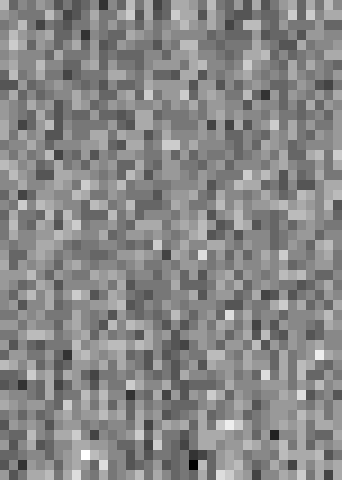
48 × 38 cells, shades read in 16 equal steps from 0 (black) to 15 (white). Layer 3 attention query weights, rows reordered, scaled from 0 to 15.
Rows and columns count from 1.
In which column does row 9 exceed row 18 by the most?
17
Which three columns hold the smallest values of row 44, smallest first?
31, 11, 21
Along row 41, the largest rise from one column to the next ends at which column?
8
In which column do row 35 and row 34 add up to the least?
20
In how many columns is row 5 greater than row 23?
18
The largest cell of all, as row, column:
46, 10
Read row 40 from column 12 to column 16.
11 8 8 3 7
